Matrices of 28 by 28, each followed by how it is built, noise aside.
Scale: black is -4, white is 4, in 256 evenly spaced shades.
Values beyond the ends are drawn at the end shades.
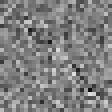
banded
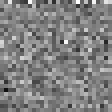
uneven rows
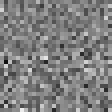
low rank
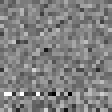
uneven rows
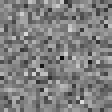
noise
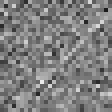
Hankel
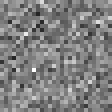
Hankel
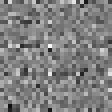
low rank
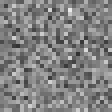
noise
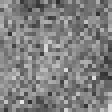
smooth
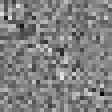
banded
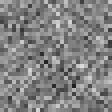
Hankel
